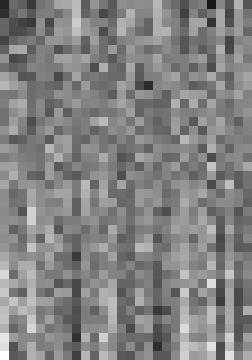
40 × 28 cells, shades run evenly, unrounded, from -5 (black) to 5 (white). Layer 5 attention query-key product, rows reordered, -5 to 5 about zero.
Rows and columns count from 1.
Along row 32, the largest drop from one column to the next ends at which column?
25
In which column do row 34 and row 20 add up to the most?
2
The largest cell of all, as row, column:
40, 1
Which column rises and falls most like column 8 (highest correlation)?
18
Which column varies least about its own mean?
5
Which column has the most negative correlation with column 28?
16
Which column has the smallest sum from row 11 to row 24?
19
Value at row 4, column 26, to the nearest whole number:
0
